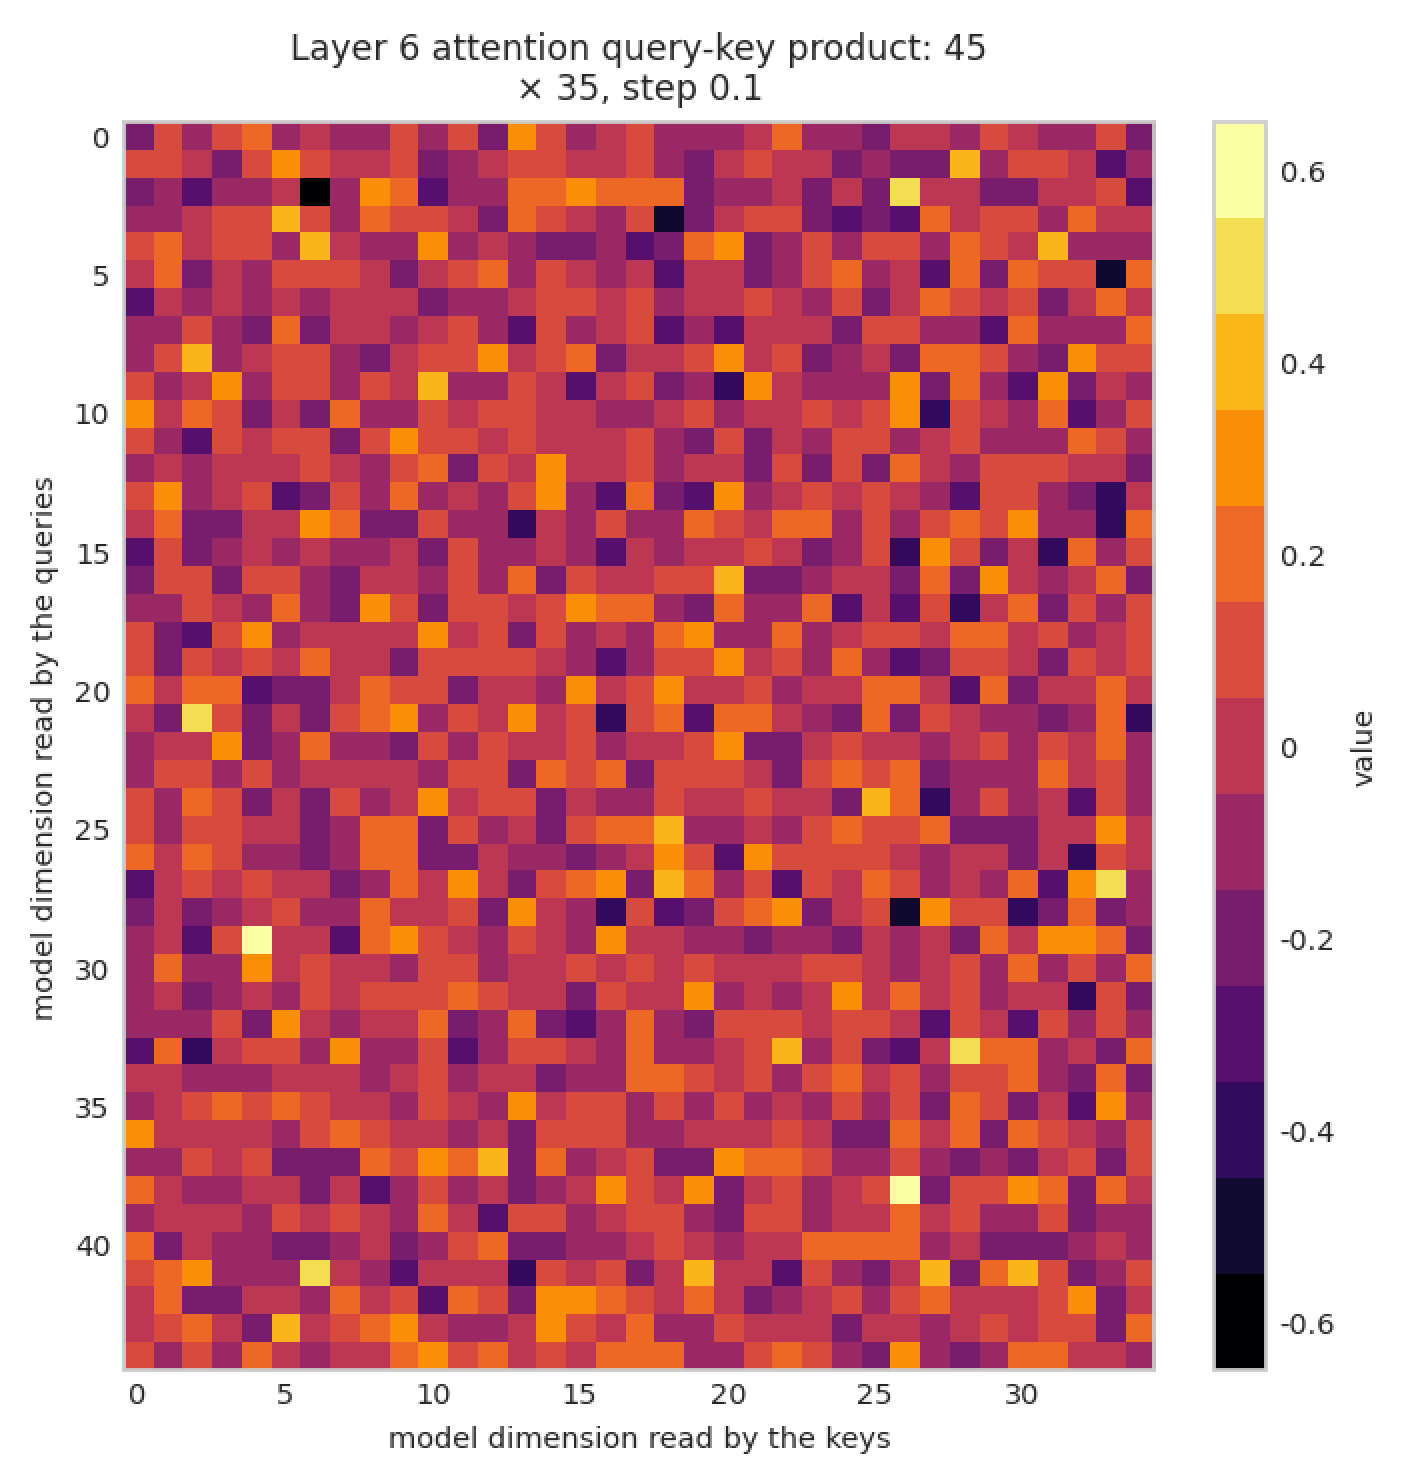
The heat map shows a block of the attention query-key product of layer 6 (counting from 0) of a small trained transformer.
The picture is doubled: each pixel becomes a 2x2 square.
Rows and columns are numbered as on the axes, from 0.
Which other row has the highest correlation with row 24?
10
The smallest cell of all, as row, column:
2, 6
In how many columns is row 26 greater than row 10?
10
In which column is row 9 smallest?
20
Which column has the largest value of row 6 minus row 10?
27
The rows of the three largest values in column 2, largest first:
21, 8, 41
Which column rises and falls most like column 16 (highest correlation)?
26
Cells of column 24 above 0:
17
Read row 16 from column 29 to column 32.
0.3 0 -0.1 0
